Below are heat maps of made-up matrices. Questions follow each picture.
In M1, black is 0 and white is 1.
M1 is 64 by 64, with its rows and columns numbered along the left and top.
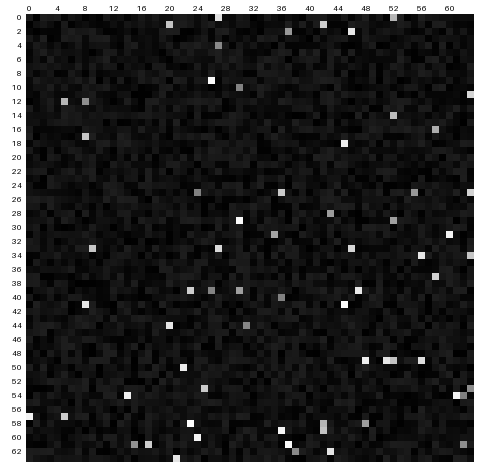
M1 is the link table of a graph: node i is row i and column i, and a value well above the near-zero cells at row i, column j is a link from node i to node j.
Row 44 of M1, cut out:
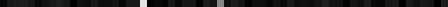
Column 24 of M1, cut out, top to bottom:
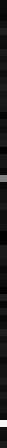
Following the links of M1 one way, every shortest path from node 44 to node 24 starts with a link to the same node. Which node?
node 31
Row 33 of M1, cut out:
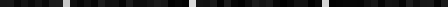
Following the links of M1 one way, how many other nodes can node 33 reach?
4
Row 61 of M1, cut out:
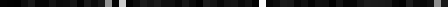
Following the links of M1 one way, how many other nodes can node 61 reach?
11
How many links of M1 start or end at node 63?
5
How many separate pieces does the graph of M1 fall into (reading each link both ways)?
8
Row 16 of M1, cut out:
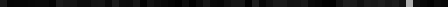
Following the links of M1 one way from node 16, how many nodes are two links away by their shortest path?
3
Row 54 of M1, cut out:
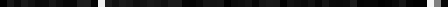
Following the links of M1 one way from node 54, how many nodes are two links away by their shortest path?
6
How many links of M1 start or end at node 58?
5
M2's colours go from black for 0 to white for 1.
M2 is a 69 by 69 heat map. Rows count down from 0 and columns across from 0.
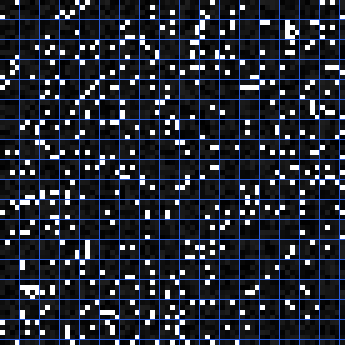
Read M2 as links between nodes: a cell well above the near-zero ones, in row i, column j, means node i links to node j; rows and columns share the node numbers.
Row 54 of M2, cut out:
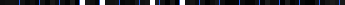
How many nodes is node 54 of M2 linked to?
4
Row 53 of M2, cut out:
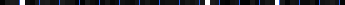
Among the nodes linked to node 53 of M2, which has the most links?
node 4
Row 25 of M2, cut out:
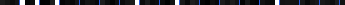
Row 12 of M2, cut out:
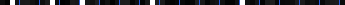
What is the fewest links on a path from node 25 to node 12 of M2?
4
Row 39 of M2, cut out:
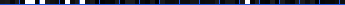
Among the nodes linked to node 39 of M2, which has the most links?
node 13
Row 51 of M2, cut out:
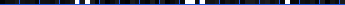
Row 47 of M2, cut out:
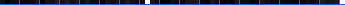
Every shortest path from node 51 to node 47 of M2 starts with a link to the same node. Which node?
node 37
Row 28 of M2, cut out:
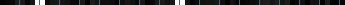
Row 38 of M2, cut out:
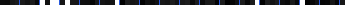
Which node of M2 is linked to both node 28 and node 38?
node 8
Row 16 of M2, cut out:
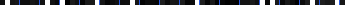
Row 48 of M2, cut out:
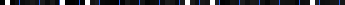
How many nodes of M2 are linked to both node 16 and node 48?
3
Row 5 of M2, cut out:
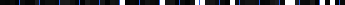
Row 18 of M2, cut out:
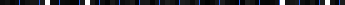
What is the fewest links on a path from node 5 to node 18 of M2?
4
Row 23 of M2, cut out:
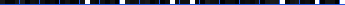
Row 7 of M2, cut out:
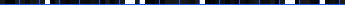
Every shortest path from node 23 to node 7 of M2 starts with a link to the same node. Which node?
node 68
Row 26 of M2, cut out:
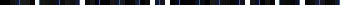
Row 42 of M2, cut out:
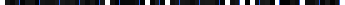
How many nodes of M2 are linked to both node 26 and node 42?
4
